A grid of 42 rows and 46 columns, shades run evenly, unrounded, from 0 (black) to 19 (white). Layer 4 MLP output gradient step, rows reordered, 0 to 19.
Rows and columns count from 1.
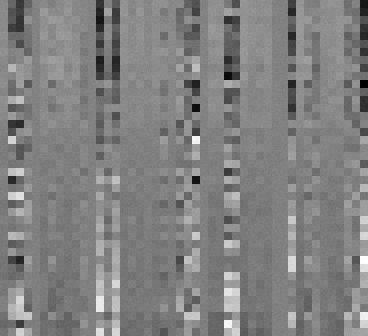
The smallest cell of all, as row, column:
11, 46
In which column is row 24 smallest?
29
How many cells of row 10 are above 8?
41
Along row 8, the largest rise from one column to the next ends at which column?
16
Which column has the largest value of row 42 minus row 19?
3
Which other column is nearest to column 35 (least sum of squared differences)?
12
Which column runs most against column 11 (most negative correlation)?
23
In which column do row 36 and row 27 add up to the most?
15
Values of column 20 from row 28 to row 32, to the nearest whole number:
9 9 9 9 9
